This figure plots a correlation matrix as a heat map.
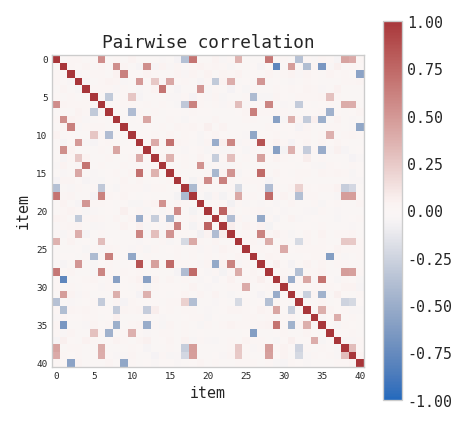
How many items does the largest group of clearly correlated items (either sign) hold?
9
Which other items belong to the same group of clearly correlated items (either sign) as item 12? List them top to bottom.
1, 8, 29, 31, 33, 35
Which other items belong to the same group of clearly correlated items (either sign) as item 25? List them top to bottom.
30
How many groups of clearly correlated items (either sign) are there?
9
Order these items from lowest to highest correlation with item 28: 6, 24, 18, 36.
36, 24, 6, 18
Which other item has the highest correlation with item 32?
17
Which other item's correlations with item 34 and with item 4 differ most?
14
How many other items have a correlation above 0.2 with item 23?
5
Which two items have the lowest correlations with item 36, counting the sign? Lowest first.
26, 7
